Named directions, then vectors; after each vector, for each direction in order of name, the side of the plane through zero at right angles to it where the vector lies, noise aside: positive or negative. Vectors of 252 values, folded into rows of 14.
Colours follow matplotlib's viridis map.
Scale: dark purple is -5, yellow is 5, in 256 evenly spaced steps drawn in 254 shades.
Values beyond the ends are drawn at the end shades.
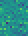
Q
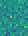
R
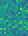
positive, positive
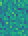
negative, positive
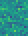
positive, negative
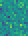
negative, positive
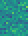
negative, negative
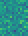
positive, positive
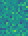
negative, negative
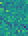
positive, negative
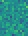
negative, negative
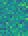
negative, negative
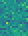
negative, negative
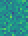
positive, positive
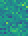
negative, negative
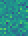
positive, positive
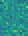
negative, negative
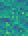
negative, negative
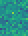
negative, negative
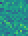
negative, positive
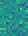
positive, positive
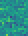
positive, negative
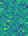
positive, positive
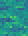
negative, positive
